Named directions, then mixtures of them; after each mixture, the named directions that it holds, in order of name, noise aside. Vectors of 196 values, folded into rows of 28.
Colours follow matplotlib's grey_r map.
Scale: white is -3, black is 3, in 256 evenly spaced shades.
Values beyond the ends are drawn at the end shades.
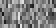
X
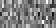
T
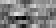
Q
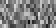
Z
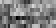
Q.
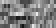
Q.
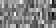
T, X.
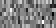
T.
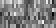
Q, T, X.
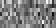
T.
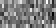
T, X.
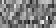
T, Z.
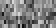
Q, X, Z.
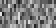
T, X, Z.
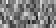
Z.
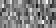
T.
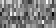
Q, T.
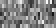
T, X.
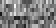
Q, T, Z.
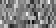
Z.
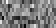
Q, X, Z.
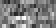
Q.
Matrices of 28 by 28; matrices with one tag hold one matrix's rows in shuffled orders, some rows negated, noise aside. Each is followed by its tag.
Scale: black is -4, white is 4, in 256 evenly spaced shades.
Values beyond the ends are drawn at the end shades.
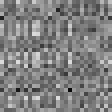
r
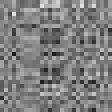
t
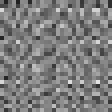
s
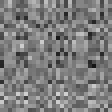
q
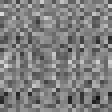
s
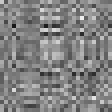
t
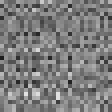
r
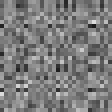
q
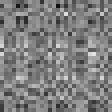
q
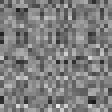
q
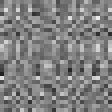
s
